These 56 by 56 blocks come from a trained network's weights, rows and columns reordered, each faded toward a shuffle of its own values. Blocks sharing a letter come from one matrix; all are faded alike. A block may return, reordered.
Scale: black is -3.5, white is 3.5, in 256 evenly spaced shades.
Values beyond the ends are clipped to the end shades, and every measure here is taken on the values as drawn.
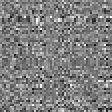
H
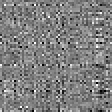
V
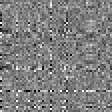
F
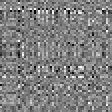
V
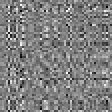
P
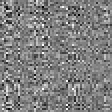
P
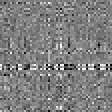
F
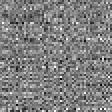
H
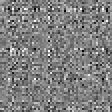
H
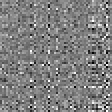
V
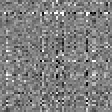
F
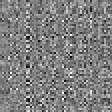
P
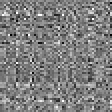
H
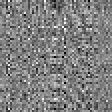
P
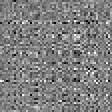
V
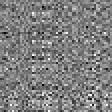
H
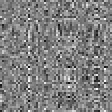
H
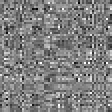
H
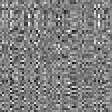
P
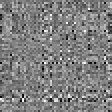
V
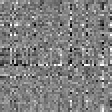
F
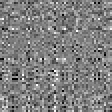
V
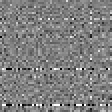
F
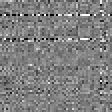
F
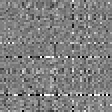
F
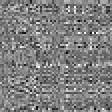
H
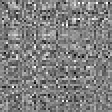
H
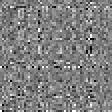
V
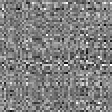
H
